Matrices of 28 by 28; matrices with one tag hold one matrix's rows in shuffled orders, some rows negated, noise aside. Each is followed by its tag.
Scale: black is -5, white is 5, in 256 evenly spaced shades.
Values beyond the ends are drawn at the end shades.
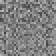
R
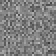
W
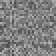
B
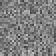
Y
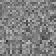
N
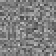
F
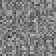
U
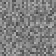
U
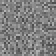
W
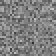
B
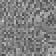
W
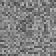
F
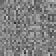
W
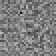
F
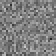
U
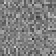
W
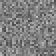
U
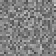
Y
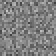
U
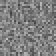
Y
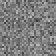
W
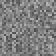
U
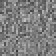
R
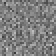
U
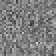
U
